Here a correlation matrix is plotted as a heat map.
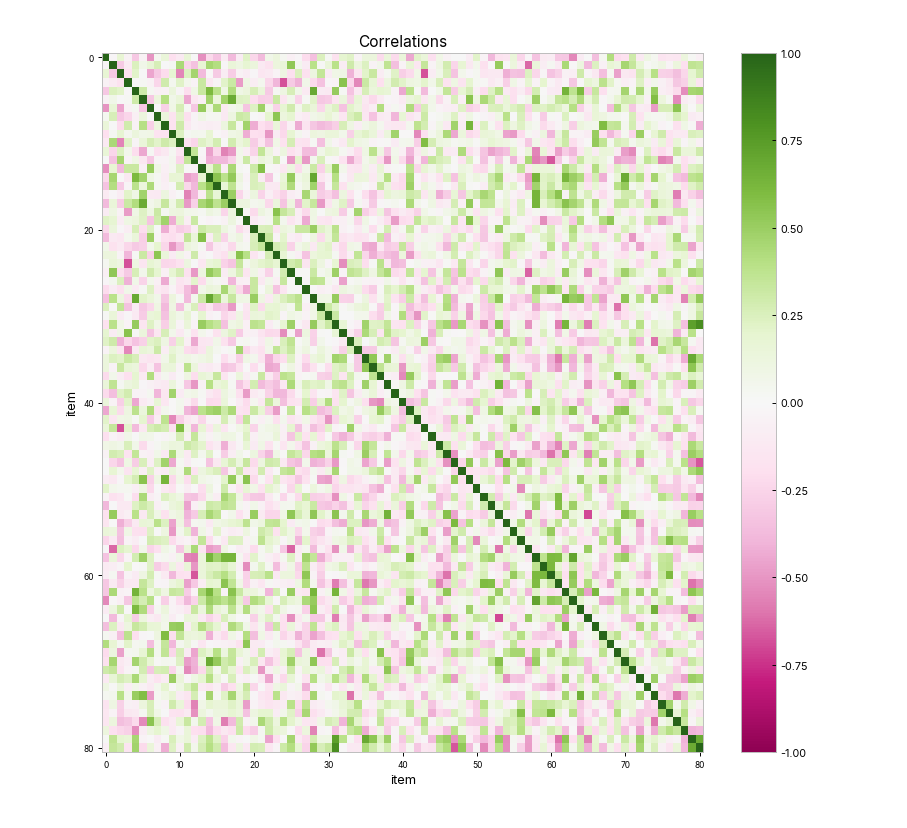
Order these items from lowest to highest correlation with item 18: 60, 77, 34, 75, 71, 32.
32, 71, 60, 75, 77, 34
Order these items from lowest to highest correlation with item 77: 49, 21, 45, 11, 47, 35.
49, 35, 47, 45, 11, 21
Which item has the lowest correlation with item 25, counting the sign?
57
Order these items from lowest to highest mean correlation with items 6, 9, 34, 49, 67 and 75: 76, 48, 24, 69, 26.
26, 24, 48, 76, 69
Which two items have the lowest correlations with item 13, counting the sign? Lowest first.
0, 2
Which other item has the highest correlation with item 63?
58
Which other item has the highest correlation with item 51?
61
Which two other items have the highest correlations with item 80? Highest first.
31, 79
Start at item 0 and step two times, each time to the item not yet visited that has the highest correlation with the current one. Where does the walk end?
19
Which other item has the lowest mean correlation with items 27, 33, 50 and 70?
12
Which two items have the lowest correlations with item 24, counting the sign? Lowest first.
3, 32
